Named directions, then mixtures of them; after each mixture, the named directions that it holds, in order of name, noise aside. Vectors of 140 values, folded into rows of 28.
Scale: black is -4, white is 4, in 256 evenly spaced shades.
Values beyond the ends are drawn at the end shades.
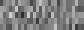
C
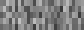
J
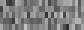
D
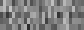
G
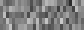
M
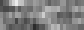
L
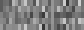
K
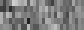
G, L.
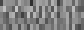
C, G.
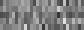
G, K.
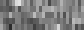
C, D, L.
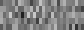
C.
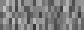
J.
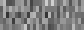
D, G, M.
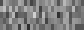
C, G.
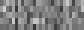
J.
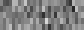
G, K, M.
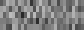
C.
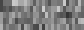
K, L.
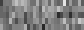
G, K, L.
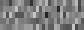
C, D, M.
